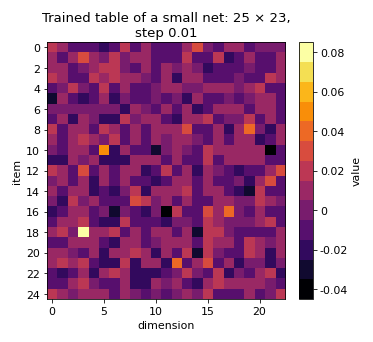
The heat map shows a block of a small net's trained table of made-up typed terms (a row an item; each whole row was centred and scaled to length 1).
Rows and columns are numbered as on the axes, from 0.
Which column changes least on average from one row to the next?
18
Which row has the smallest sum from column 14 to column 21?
2
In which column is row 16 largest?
17
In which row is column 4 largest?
3
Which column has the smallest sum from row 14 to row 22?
14
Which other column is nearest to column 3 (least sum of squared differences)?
16
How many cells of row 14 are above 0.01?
3
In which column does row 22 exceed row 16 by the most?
6
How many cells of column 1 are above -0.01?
14
